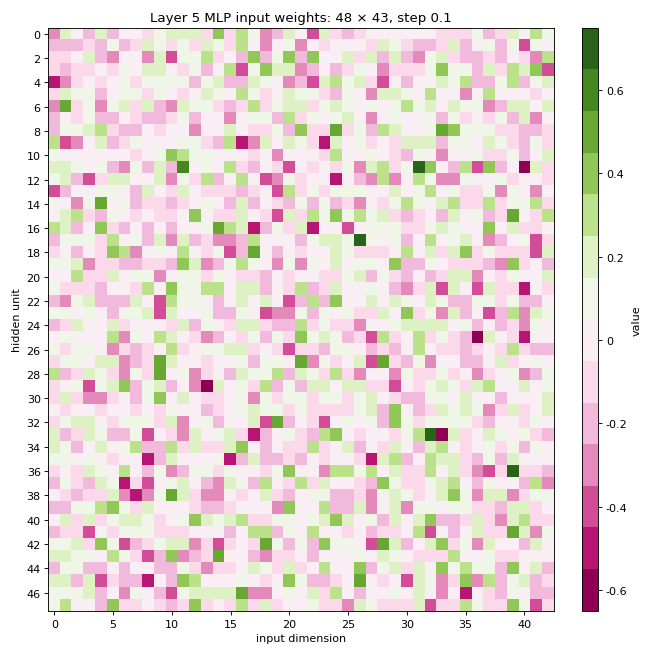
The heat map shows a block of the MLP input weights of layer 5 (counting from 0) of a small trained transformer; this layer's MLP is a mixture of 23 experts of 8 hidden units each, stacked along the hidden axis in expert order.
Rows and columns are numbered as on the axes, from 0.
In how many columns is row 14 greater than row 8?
16
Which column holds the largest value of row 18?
17
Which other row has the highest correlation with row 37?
42
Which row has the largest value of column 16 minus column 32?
47
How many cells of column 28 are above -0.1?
34
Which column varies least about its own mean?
38
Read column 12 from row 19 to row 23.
0.2 0.1 0.1 0.1 0
